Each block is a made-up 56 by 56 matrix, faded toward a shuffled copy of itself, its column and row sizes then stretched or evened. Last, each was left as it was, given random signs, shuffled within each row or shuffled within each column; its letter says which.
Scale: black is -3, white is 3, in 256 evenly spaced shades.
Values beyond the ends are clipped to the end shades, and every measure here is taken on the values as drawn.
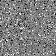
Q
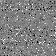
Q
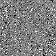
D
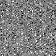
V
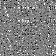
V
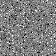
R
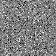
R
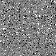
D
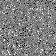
Q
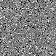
Q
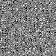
V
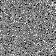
R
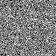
Q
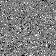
Q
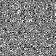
V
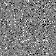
D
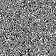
Q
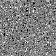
R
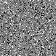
R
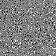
V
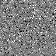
Q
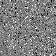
R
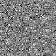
V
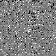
V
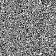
R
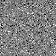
V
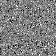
Q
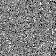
R
